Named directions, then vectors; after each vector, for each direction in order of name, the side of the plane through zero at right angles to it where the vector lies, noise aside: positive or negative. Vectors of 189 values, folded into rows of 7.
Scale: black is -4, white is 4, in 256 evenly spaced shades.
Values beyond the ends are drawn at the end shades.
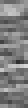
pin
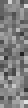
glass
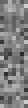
positive, positive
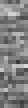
negative, positive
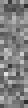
negative, negative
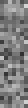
positive, positive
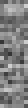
positive, positive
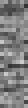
negative, negative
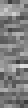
negative, positive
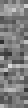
positive, positive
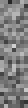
negative, positive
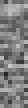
positive, positive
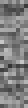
negative, negative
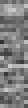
positive, positive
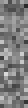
negative, negative
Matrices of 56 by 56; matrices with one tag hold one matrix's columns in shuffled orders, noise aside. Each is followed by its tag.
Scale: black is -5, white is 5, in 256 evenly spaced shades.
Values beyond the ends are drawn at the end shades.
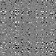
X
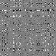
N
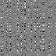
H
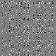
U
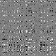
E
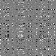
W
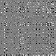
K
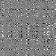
W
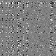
U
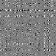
N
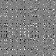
W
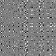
H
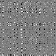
K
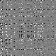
W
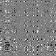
E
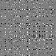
W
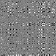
K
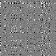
U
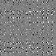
X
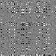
K
